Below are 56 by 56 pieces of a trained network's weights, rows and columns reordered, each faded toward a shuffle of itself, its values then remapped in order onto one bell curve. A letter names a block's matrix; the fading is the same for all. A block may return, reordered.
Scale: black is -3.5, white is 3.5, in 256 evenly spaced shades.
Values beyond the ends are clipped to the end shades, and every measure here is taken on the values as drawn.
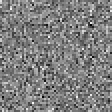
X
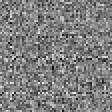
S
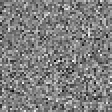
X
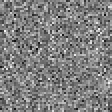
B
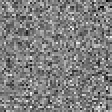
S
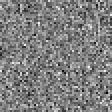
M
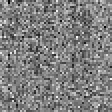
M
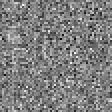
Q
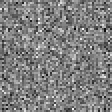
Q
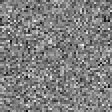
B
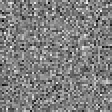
B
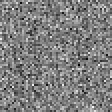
M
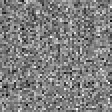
M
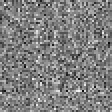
M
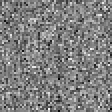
M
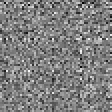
S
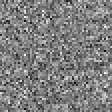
B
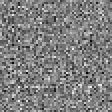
S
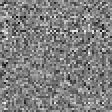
S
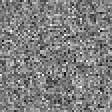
B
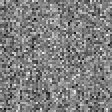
M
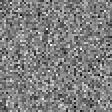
X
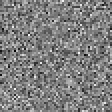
X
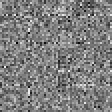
S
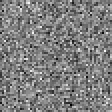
M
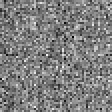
M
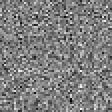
S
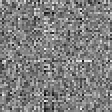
S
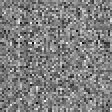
Q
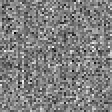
M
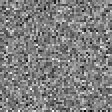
B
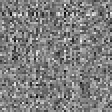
S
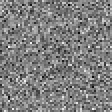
B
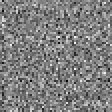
S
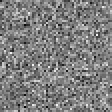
B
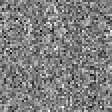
M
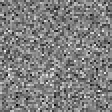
B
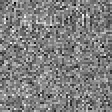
M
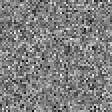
X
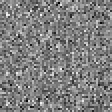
M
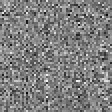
S
